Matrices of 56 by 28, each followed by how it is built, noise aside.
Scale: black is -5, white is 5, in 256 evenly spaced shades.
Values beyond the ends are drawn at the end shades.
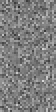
repeating rows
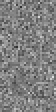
noise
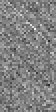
Toeplitz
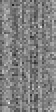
blocks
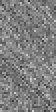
Toeplitz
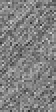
Hankel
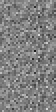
repeating rows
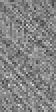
Toeplitz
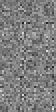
low rank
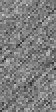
Hankel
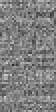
blocks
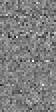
uneven rows
